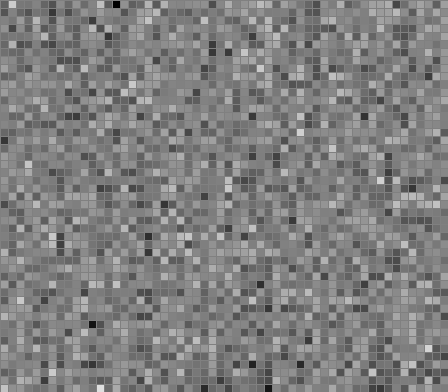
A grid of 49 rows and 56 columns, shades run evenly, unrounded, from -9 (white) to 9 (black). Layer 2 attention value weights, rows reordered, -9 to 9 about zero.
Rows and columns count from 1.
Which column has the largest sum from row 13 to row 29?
49
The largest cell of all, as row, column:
1, 15
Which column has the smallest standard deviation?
41
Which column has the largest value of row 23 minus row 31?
31
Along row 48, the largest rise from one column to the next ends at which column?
55
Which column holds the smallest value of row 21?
4
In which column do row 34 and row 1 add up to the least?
2
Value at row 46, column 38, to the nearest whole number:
6
